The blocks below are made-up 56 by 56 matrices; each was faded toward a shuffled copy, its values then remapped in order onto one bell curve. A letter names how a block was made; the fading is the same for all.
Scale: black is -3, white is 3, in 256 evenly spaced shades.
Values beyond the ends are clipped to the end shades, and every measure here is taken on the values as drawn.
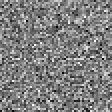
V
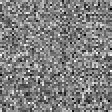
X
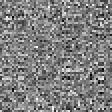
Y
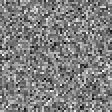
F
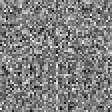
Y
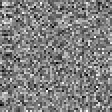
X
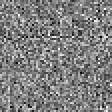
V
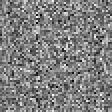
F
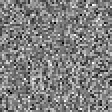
X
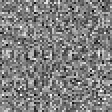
Y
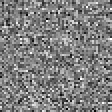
X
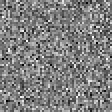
X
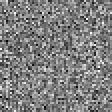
F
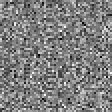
Y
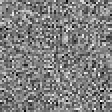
Y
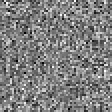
V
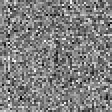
F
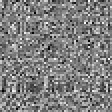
Y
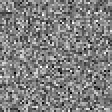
V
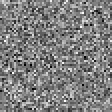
X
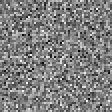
V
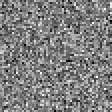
F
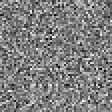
V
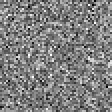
F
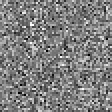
F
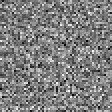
X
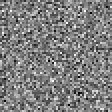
F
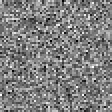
V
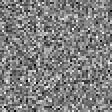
X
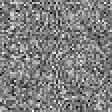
Y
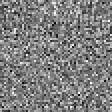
V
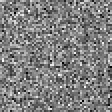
F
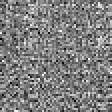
Y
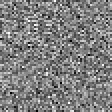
X
